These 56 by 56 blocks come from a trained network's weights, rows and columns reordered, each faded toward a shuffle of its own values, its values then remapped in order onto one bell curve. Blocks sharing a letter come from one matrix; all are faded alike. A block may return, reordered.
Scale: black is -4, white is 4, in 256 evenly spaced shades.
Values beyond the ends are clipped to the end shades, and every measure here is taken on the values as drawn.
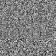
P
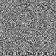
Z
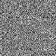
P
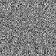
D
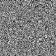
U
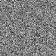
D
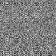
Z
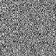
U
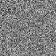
D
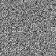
P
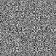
U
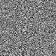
D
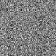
U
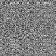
Z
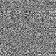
Z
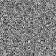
P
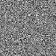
U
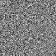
D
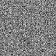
D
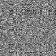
Z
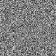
U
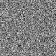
D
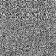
P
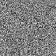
U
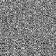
P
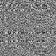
Z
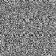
P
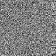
U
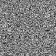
U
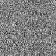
Z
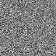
U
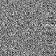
Z
